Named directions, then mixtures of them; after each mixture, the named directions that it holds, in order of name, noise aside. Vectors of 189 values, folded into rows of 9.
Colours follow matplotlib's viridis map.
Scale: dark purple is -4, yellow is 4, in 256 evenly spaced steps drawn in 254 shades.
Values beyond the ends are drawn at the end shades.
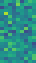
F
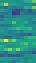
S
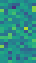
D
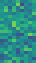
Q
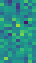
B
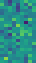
B.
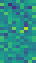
B, D, F.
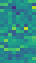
D, F, S.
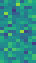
F.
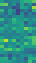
B, D, S.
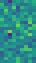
B, D, Q.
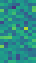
D.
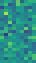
F.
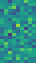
B, D.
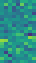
Q, S.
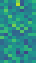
F, Q.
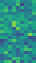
Q.
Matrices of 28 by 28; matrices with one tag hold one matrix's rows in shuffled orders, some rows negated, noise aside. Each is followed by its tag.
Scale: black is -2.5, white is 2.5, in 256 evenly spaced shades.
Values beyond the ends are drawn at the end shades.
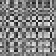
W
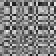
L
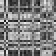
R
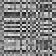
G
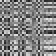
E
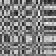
E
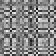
L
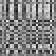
W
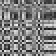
E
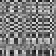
W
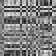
G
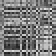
G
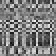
W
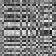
G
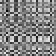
W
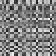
W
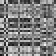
R
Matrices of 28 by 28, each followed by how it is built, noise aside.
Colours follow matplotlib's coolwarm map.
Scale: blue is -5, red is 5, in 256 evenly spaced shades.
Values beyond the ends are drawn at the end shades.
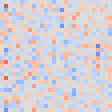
uneven columns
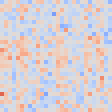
blocks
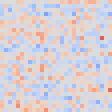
blocks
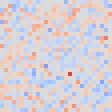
Hankel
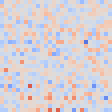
uneven rows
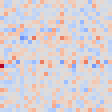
uneven rows
